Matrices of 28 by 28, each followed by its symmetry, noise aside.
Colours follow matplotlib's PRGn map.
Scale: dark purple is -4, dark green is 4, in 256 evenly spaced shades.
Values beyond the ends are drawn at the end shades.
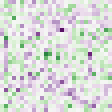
mirrored top to bottom.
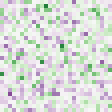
antisymmetric.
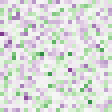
symmetric.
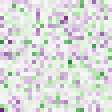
no symmetry.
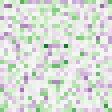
mirrored left to right.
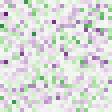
symmetric.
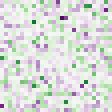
antisymmetric.
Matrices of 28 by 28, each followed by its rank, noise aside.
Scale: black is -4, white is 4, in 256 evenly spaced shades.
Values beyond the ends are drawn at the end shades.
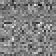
five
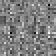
three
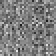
six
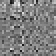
three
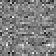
five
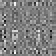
three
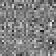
five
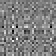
three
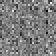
five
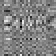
three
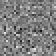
five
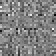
six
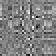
three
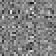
five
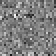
six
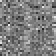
four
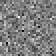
six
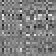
two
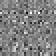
three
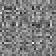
three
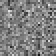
six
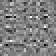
three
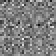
five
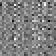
three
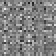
three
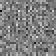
six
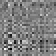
two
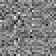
six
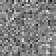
six
